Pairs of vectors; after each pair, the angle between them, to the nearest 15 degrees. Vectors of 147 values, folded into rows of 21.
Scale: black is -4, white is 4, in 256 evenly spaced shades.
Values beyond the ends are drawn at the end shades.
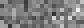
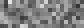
120 degrees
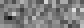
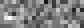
165 degrees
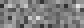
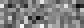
165 degrees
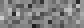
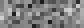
15 degrees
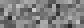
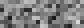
30 degrees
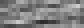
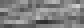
15 degrees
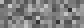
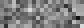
45 degrees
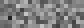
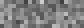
135 degrees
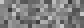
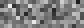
105 degrees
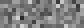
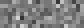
15 degrees
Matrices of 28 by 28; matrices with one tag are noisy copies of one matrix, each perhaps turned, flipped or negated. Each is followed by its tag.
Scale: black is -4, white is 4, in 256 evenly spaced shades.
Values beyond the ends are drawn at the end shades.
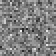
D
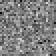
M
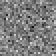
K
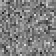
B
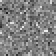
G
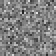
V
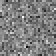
V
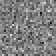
D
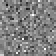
K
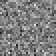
M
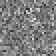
V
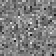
D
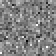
B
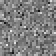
M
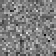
K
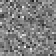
V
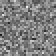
B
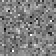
D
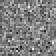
B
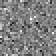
G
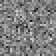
D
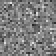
M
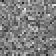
G
